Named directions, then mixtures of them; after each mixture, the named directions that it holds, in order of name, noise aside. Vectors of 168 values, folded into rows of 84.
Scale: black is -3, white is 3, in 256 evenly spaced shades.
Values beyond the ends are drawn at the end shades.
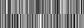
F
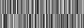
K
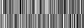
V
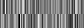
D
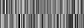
D.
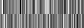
V.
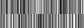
F.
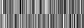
V.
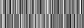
F, K, V.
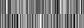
F.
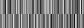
F, K, V.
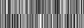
F.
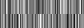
F.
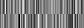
D.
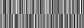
F, K, V.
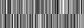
F, K.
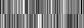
D, F.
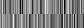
K, V.
